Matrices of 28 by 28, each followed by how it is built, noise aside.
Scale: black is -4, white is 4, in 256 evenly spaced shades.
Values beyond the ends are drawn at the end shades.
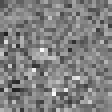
lower triangular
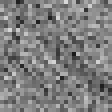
Toeplitz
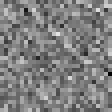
Toeplitz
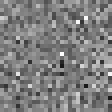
low rank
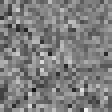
lower triangular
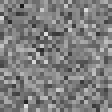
Toeplitz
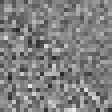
lower triangular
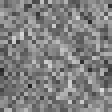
Toeplitz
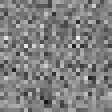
low rank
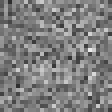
blocks
